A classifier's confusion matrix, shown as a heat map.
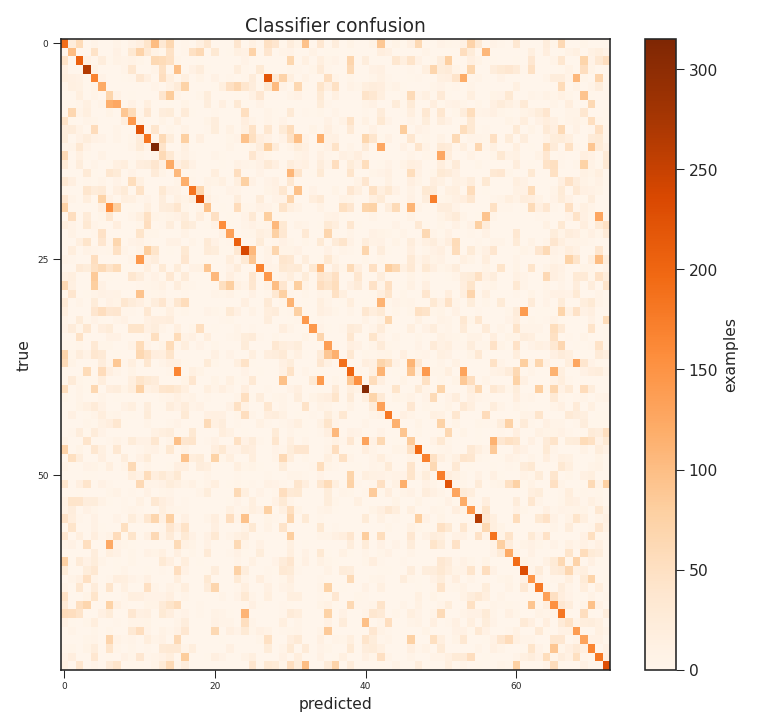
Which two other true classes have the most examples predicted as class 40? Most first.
46, 67
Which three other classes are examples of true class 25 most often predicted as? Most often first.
10, 71, 67
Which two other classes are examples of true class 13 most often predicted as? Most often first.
50, 0
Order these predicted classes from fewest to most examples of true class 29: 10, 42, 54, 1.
42, 1, 54, 10
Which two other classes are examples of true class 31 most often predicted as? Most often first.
61, 66
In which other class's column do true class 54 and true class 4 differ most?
27
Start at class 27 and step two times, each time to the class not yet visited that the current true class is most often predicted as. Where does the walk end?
71
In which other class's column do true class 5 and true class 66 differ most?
28
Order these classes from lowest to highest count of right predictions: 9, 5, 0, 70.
5, 9, 70, 0
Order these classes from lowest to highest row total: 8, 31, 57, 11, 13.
13, 8, 31, 57, 11
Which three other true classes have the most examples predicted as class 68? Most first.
37, 4, 60
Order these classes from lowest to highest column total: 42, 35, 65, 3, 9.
9, 3, 35, 65, 42
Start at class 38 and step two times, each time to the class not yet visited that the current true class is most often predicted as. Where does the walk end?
30
